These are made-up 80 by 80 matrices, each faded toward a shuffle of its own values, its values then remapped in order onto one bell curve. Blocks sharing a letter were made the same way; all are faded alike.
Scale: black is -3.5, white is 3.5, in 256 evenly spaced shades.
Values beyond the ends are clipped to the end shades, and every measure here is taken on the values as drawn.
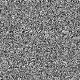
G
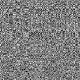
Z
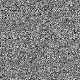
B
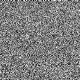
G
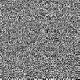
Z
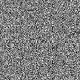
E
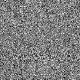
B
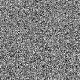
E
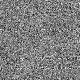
G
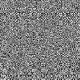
Z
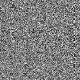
E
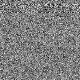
B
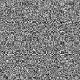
Z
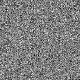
E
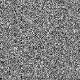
E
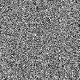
E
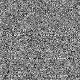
B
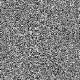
E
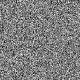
E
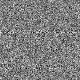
G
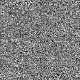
B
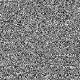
B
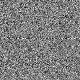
G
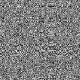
Z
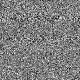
G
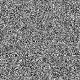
B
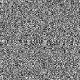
Z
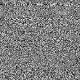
B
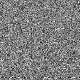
G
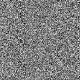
E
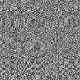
Z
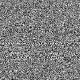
B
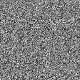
G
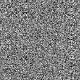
E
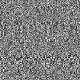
Z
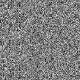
E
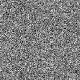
E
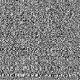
Z
